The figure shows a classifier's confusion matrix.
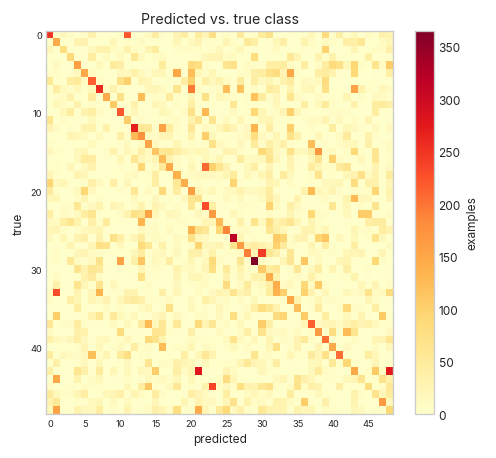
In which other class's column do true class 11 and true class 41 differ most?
6
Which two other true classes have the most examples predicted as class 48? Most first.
43, 4
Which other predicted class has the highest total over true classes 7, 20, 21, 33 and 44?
1
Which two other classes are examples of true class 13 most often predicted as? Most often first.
12, 22
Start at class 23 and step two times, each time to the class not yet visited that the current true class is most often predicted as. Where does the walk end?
37
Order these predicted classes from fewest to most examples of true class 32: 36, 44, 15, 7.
15, 44, 7, 36
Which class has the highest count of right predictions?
29
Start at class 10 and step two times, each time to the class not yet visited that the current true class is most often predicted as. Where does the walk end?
31
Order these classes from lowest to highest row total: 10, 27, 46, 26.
46, 10, 27, 26
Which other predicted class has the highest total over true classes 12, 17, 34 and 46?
22
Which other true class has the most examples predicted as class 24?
25
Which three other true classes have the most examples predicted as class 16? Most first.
12, 40, 20
